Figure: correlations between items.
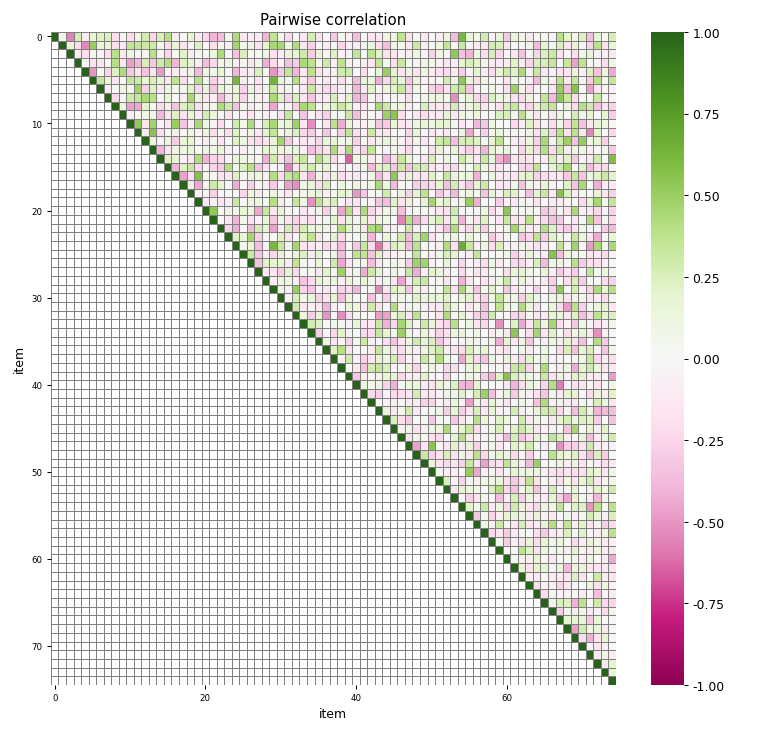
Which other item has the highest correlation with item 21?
20
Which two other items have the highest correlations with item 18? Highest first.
67, 7
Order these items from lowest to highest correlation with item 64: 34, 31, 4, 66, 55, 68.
31, 68, 66, 55, 4, 34
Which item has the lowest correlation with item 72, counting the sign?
34
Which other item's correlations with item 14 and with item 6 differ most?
69
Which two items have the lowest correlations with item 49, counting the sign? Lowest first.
57, 63
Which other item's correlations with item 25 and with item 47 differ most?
48
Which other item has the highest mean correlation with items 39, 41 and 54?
24
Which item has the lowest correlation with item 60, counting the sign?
14
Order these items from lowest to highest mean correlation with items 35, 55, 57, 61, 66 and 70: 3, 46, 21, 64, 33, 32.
32, 21, 64, 46, 33, 3
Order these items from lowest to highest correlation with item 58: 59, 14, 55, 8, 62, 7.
55, 62, 8, 59, 14, 7
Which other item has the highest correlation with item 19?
16
